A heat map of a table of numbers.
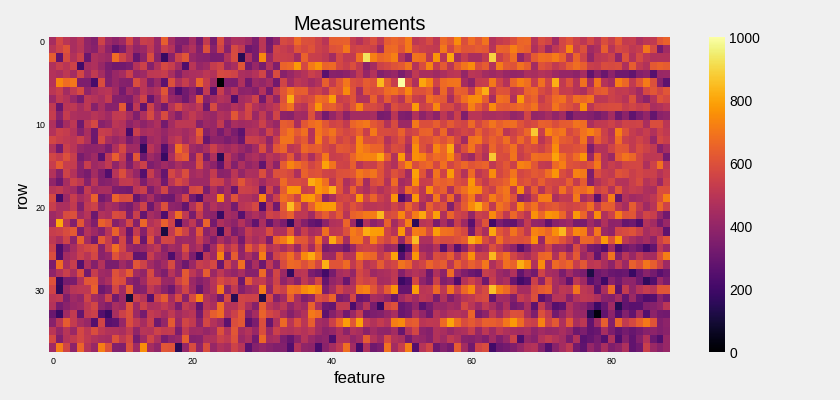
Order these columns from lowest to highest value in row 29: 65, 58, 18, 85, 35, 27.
85, 58, 27, 35, 65, 18
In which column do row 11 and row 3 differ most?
69
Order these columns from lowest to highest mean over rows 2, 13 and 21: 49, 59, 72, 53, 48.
59, 48, 49, 53, 72
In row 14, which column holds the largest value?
63
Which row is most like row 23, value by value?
14
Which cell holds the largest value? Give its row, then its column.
5, 50
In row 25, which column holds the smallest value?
50
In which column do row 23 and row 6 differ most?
16
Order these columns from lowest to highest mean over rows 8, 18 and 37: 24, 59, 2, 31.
24, 31, 2, 59
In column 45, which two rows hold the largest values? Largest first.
2, 23
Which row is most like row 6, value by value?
0
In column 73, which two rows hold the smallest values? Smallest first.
32, 28
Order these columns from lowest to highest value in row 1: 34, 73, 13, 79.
13, 34, 73, 79
